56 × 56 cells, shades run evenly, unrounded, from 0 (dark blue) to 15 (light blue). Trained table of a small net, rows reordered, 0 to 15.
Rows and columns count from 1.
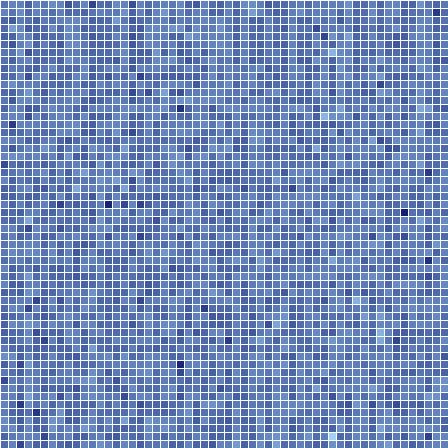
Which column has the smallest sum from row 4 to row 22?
17
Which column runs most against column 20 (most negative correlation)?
13
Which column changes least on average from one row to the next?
31
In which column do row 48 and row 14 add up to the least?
23
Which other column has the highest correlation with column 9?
25
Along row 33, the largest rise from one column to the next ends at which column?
55
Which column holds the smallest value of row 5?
41
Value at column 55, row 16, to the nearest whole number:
5
